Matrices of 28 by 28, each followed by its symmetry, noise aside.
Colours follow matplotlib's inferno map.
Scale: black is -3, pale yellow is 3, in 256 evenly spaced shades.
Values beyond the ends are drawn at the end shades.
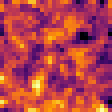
antisymmetric.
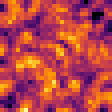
symmetric across the other diagonal.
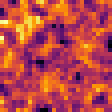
symmetric.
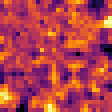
antisymmetric.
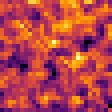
no symmetry.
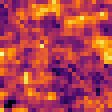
no symmetry.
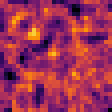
symmetric.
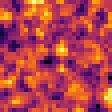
antisymmetric.
